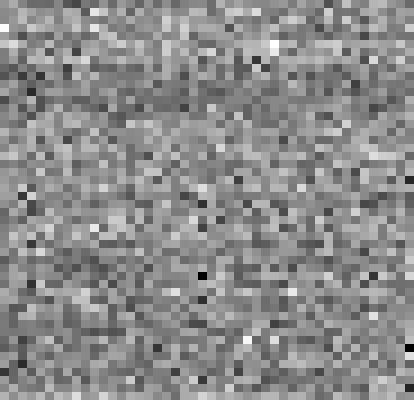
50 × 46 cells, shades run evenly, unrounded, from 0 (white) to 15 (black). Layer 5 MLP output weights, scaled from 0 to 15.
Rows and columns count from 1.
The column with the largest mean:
3
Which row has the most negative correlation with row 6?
16
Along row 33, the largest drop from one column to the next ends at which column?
46
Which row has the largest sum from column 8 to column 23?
14
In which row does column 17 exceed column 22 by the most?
28
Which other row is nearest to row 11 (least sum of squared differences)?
12
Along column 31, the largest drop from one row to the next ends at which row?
6
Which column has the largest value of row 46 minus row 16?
17
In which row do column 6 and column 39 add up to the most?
7
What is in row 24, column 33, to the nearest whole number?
8
